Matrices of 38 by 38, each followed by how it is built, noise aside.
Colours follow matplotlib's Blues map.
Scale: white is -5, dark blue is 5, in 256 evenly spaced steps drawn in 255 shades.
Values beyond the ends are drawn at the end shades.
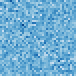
block diagonal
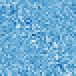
banded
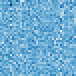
uneven columns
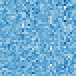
uneven columns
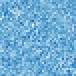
block diagonal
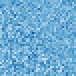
lower triangular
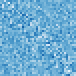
banded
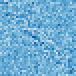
banded
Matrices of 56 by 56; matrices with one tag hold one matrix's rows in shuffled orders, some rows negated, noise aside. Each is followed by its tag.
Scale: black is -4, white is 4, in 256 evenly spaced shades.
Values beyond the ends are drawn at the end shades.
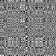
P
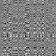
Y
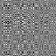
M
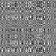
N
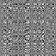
Y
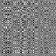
M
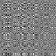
M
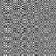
M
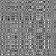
N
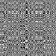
P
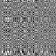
M
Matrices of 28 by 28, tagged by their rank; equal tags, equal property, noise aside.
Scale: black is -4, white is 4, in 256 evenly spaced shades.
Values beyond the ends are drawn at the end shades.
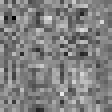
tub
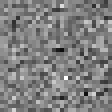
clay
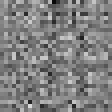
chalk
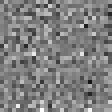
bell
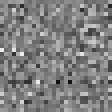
bell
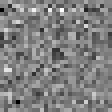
bell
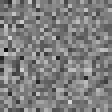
bell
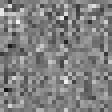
clay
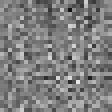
chalk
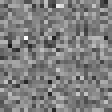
bell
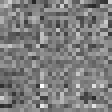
tub
